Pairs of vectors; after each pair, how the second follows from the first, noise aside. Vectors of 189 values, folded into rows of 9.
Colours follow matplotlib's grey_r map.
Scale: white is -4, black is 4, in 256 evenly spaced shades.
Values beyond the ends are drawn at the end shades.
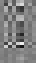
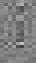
shrunk.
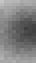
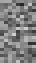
shuffled.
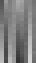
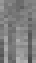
negated, shrunk.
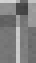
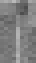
shrunk.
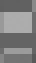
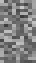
shuffled.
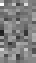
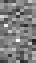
shuffled.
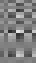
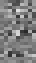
sign-scrambled.
